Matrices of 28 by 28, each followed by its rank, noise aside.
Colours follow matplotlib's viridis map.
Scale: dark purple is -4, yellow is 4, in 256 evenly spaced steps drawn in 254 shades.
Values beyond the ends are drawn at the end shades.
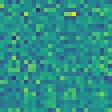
five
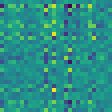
three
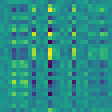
one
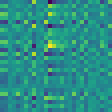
two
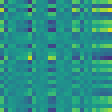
one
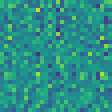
four
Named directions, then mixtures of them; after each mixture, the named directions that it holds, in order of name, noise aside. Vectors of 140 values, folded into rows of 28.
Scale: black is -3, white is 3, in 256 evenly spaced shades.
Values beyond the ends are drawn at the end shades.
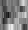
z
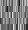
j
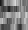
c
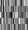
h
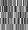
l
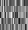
h.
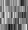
h, z.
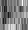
l, z.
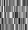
h.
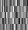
h, l.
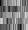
c, j.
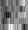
z.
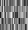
h.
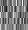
l.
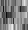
h, z.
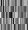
h.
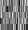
j.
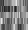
c, l.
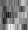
z.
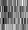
l, z.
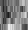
z.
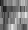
c, z.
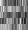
c, l.
